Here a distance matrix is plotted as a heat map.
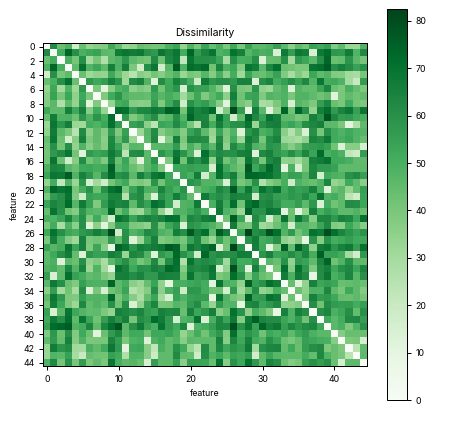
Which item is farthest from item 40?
26
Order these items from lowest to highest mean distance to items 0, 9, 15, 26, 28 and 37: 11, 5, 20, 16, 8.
8, 5, 11, 16, 20
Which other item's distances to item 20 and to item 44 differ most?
39
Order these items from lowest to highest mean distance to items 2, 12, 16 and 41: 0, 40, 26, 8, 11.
8, 0, 40, 11, 26
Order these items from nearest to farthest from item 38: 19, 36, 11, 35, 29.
36, 19, 35, 11, 29
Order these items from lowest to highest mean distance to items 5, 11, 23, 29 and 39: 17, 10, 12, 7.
17, 7, 12, 10
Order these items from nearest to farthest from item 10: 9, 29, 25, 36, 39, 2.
36, 2, 25, 29, 9, 39
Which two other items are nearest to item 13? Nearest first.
16, 3
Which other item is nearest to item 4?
0
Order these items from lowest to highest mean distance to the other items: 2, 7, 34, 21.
34, 7, 2, 21
